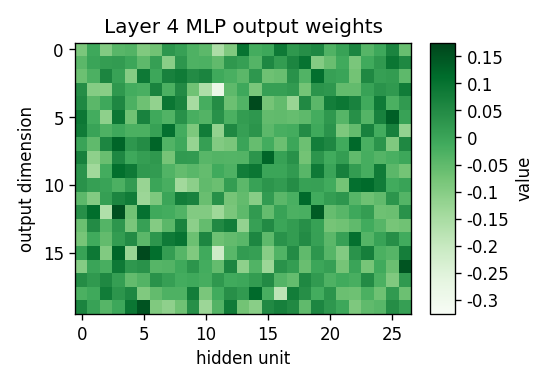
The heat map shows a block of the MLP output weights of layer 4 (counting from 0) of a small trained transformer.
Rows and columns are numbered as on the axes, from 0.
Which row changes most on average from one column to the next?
15
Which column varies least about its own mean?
20
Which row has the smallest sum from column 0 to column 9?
0
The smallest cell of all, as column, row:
11, 3
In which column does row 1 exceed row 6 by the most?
26
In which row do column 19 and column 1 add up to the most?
12
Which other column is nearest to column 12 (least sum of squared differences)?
17
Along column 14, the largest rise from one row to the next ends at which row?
4
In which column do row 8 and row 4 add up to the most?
14
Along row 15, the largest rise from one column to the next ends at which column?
5
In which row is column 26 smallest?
6
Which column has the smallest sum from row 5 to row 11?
1
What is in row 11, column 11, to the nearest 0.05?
0.05
